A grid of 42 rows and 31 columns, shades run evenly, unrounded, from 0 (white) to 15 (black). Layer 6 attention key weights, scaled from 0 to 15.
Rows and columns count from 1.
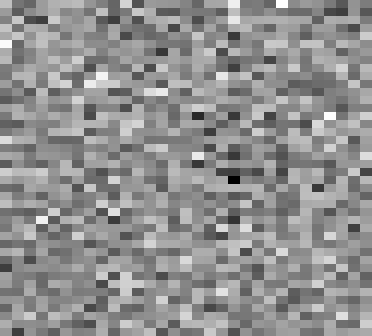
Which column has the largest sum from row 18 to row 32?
20
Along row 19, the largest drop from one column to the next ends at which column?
19
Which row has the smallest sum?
6
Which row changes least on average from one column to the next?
31
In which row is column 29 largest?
2
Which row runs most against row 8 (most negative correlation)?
21
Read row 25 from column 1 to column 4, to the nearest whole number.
5 8 7 9
